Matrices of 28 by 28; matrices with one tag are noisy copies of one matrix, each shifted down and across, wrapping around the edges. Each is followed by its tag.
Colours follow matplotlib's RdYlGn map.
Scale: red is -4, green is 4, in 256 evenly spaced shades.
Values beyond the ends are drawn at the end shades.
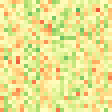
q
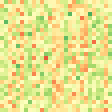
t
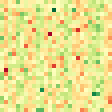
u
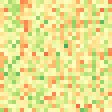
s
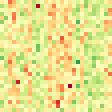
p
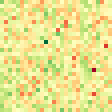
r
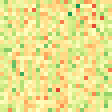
q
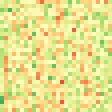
q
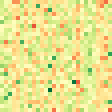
s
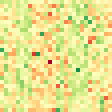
p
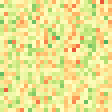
u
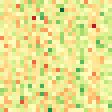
s
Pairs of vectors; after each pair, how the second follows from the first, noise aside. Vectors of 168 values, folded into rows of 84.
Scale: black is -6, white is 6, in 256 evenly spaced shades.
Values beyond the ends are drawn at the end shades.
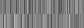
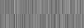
reversed, shrunk.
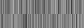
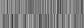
reversed.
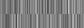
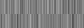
negated, shrunk.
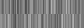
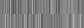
partly zeroed.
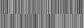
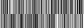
scaled up.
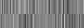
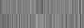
wrapped around, shrunk.
